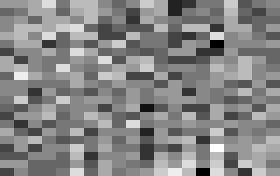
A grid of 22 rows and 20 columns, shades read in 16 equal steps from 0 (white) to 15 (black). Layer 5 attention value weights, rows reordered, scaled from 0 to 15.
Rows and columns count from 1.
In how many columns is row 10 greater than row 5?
7
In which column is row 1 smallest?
4
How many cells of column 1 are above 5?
18
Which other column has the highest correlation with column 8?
19
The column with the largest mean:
15
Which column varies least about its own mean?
20
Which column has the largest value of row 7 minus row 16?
10
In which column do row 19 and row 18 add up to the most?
11
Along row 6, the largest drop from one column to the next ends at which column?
17
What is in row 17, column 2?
9
